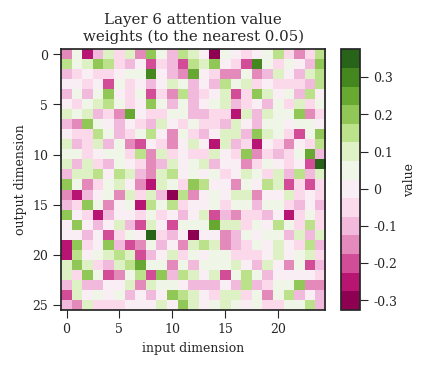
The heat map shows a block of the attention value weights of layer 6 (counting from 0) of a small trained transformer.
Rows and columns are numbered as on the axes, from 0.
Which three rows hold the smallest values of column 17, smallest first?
1, 11, 8
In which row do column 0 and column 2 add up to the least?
0
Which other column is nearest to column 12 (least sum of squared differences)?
13
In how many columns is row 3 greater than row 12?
9
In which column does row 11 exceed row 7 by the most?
24
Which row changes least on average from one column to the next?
25
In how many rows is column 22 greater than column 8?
13
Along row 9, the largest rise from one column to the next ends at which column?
15
